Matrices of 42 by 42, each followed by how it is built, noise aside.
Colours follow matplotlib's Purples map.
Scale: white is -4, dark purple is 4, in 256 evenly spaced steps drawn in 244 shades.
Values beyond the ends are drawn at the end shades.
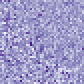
lower triangular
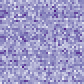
blocks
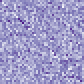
diagonal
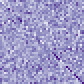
diagonal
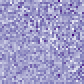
upper triangular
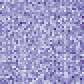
blocks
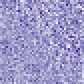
upper triangular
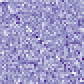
diagonal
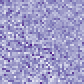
lower triangular
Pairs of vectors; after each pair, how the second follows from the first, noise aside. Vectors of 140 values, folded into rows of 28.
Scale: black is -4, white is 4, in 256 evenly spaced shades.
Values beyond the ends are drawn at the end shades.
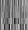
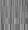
negated, shrunk.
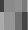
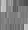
reversed, negated, partly zeroed.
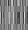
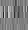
reversed, negated, partly zeroed.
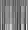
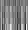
copied.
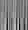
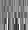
sign-scrambled.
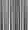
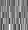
sign-scrambled.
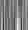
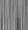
negated, shrunk.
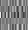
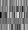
sign-scrambled.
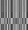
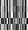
negated, scaled up.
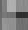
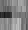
reversed.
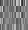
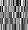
negated, scaled up.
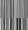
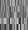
sign-scrambled.
